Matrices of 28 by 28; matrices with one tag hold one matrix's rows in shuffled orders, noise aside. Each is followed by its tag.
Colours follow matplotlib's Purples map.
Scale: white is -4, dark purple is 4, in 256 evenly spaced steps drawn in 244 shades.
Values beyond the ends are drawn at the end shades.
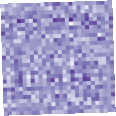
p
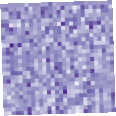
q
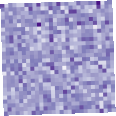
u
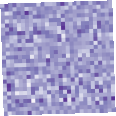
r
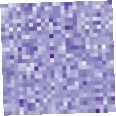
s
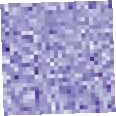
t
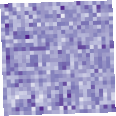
r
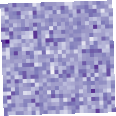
t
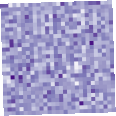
q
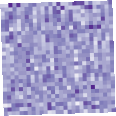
q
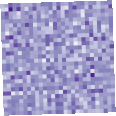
q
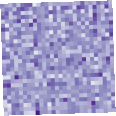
t
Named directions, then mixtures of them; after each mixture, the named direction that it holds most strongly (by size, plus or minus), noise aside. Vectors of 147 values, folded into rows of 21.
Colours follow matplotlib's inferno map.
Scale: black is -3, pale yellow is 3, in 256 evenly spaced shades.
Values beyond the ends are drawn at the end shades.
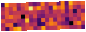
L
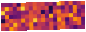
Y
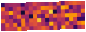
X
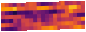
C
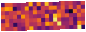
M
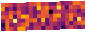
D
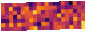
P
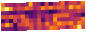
C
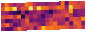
C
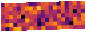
L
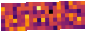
D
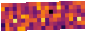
D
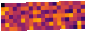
M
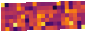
L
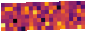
D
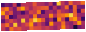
Y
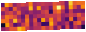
L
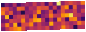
X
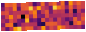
L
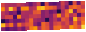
P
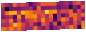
C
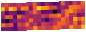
C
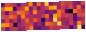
M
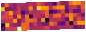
D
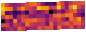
C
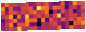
D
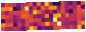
M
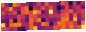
P
